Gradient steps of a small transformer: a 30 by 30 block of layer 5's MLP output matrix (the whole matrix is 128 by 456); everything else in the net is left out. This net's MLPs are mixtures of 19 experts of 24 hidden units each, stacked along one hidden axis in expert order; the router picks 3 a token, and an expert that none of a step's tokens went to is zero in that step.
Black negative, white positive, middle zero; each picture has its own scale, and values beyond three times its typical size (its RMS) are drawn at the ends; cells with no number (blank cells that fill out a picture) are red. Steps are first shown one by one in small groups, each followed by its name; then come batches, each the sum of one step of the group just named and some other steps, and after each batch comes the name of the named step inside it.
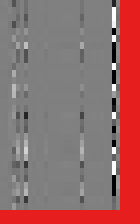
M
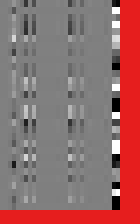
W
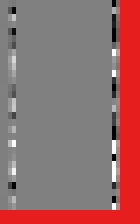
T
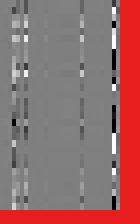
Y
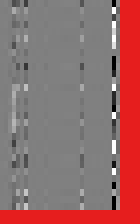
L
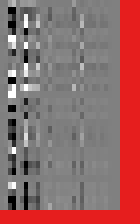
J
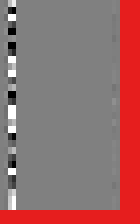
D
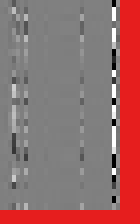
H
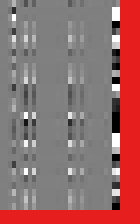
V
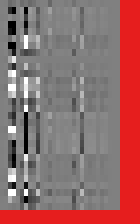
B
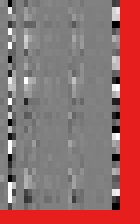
V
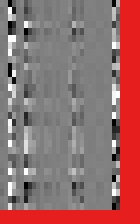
J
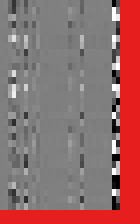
L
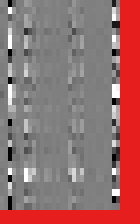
H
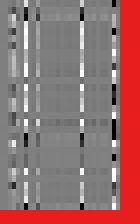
T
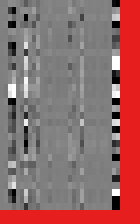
B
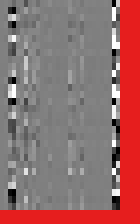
H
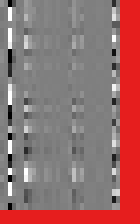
H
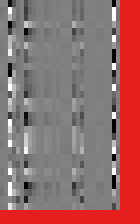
M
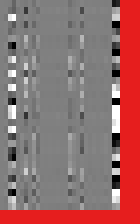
D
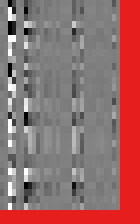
B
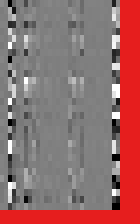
W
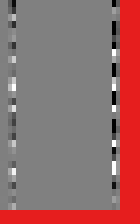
T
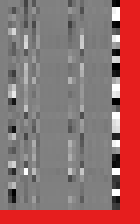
W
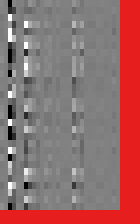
J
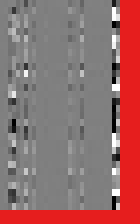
Y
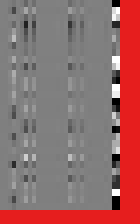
W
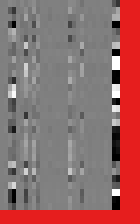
J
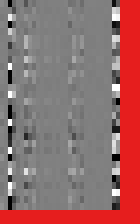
V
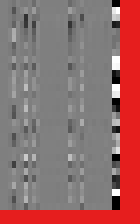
W
